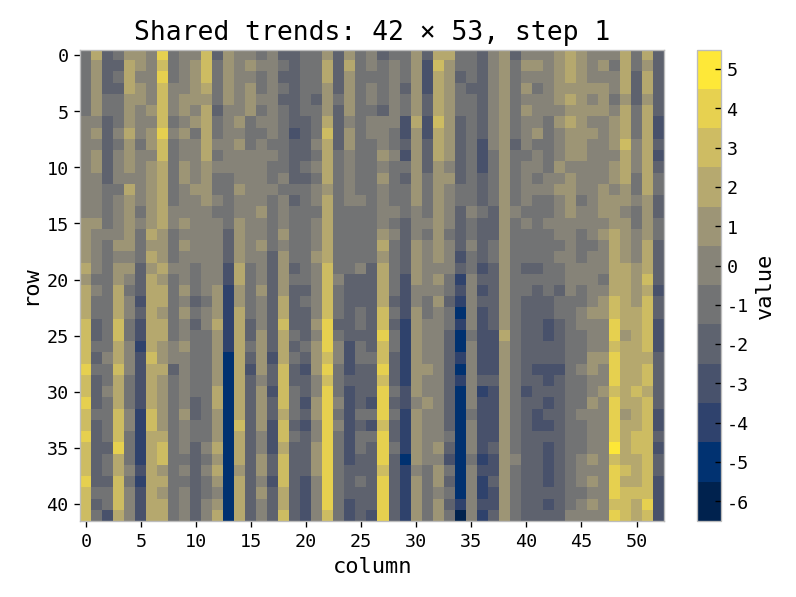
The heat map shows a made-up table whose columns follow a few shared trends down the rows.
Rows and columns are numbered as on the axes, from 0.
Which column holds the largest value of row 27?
48
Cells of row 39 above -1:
23
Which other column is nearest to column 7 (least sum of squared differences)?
49
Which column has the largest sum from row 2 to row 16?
7
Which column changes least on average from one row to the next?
38
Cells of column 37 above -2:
16
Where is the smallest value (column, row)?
34, 41
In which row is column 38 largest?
25
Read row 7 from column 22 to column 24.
3 -2 1
